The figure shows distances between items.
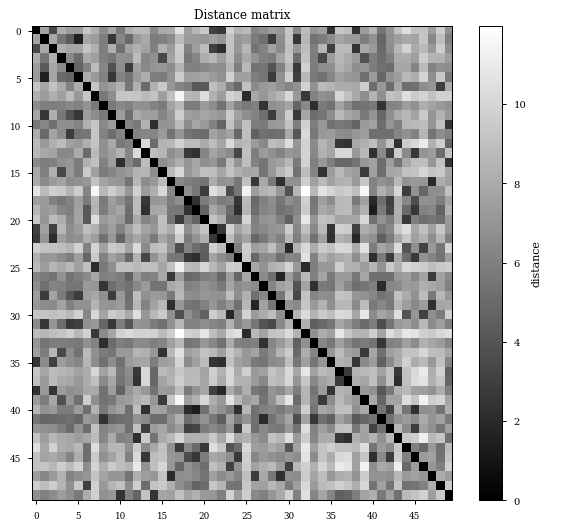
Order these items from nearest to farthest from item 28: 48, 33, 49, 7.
33, 49, 7, 48
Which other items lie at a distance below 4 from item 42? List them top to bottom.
13, 18, 19, 24, 40, 45
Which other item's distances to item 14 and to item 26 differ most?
29
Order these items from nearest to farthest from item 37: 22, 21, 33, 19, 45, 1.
33, 1, 22, 19, 21, 45
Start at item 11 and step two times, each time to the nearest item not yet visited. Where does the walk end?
31
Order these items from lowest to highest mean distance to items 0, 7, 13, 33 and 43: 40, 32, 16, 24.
40, 24, 32, 16
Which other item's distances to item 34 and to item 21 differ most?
15
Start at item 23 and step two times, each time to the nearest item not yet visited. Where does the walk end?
46
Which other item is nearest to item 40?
19
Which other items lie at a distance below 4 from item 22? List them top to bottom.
0, 2, 21, 35, 38
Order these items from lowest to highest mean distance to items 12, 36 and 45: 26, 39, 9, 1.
26, 1, 9, 39
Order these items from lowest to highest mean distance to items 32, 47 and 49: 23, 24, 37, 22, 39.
22, 37, 24, 39, 23
